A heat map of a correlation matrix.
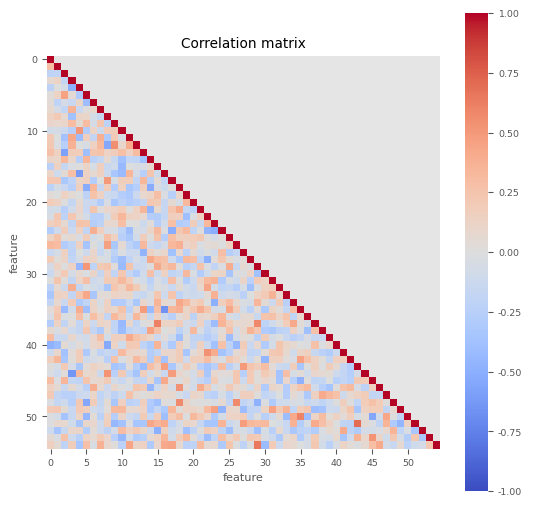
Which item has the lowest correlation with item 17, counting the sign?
24
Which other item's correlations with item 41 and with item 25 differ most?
52
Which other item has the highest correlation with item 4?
10
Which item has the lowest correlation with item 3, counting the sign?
44
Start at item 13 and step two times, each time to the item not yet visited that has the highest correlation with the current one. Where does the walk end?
50
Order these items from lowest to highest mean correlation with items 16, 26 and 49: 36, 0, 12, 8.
12, 36, 8, 0
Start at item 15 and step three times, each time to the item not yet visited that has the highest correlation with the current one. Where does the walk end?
54
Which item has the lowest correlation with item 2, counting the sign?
13
